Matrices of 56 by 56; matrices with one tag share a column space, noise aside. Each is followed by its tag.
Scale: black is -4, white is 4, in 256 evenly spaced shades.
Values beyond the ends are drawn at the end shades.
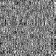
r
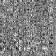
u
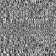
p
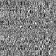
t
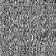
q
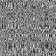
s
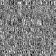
r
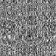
q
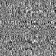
t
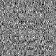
t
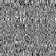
p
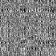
u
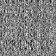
u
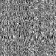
q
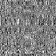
r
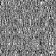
r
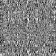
p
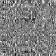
p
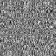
t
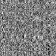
q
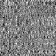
r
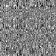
s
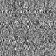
t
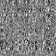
u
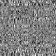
p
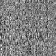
q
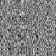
q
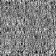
r
